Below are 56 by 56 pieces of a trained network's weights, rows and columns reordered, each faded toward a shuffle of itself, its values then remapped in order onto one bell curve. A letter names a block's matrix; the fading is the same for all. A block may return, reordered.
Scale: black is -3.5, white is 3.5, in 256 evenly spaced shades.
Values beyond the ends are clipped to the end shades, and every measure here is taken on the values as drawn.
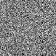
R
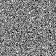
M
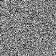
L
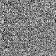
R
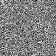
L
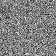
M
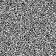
M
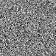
L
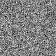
M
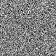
M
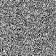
M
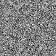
M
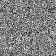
M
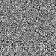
R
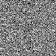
R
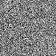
M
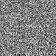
R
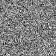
M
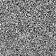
L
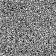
M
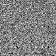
R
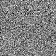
L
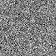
L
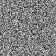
L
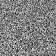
M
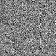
R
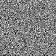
L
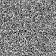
M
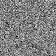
M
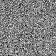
M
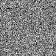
L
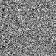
R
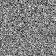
M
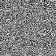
R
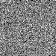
M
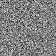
L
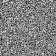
M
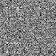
R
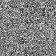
R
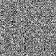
R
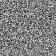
M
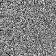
L
